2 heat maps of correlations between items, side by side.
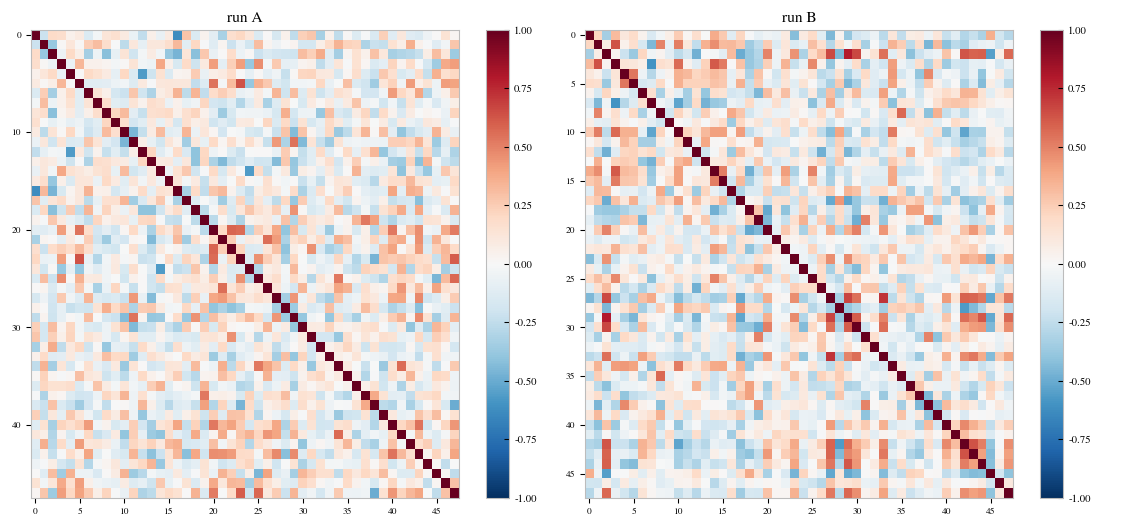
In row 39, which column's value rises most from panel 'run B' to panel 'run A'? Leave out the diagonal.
31
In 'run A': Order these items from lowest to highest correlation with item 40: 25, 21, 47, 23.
25, 23, 21, 47
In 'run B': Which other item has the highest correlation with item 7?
27
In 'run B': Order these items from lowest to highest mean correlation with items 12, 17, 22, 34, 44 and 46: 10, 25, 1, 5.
25, 1, 5, 10
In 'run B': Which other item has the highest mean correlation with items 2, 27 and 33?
29
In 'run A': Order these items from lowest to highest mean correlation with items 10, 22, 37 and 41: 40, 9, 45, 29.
29, 9, 40, 45
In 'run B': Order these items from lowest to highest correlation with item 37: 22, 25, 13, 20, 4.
4, 20, 22, 25, 13
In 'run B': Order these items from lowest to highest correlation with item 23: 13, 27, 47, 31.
13, 31, 47, 27
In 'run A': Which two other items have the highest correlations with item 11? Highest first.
29, 27
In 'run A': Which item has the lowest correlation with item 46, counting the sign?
24
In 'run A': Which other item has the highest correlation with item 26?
21
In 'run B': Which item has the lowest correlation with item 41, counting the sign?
16
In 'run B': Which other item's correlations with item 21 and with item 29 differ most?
2
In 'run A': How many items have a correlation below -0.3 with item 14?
4
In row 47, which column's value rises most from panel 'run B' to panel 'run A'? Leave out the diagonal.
5
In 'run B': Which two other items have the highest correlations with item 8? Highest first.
35, 1
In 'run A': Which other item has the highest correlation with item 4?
45
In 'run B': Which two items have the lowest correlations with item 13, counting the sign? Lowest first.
7, 6
